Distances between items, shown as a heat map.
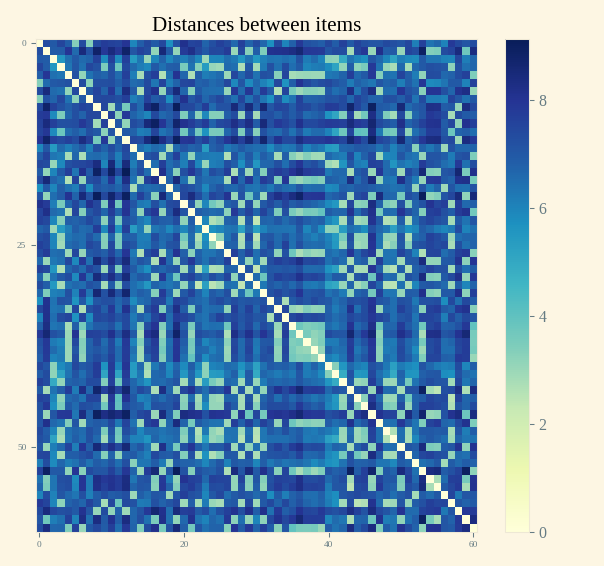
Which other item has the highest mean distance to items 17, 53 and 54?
12
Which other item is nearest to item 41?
15
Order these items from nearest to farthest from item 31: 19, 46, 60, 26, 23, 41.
19, 46, 23, 41, 26, 60
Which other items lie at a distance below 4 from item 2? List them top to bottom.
15, 23, 40, 41
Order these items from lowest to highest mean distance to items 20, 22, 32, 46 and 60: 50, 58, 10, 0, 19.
50, 19, 0, 58, 10
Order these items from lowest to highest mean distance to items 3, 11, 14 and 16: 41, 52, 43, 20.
20, 41, 43, 52
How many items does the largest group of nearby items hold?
16
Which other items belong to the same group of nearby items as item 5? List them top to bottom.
0, 7
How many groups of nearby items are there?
8
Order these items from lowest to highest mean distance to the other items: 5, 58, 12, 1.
5, 1, 58, 12
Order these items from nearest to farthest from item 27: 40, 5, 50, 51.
50, 5, 40, 51
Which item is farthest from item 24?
46
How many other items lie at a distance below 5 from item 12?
3
